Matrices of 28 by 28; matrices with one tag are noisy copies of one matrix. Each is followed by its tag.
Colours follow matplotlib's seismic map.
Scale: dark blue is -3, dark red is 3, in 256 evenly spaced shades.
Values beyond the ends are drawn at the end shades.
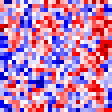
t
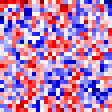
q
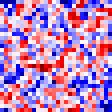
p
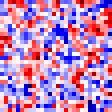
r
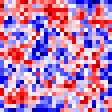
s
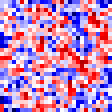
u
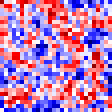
s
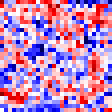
s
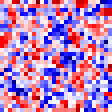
r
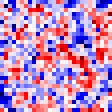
u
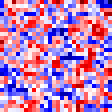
r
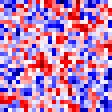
p
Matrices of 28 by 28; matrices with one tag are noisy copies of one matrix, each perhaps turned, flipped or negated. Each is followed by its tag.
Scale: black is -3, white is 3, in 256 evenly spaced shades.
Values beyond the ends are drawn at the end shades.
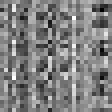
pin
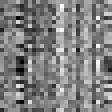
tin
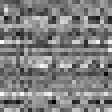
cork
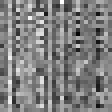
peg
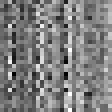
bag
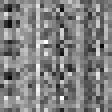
pin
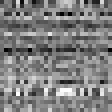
tin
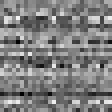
cork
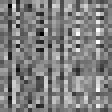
peg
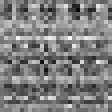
pin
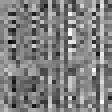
peg
